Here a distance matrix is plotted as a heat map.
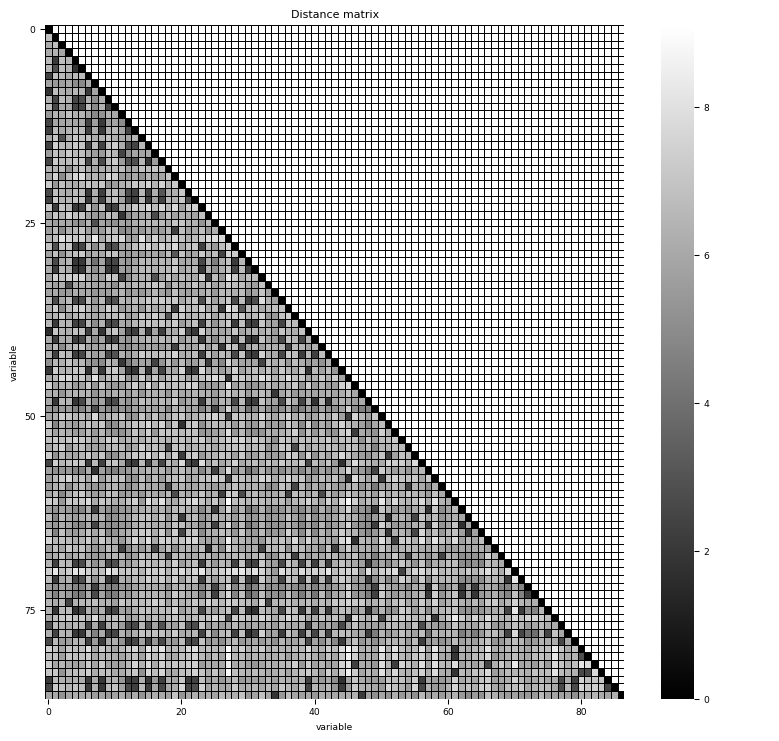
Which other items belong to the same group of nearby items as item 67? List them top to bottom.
11, 16, 24, 32, 43
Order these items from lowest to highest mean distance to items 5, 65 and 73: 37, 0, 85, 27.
37, 0, 85, 27
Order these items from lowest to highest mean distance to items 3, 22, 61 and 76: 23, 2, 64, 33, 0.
0, 33, 2, 64, 23
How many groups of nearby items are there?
14
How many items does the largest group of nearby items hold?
18
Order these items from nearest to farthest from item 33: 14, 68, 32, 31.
68, 31, 14, 32
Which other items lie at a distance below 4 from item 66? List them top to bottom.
46, 52, 82
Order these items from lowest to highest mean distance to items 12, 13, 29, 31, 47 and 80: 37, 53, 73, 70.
73, 37, 53, 70
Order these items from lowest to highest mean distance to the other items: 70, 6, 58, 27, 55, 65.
6, 65, 55, 58, 27, 70
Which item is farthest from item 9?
70
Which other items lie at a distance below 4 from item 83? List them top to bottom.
61, 80, 81
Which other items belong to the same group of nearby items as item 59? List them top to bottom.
18, 37, 54, 68
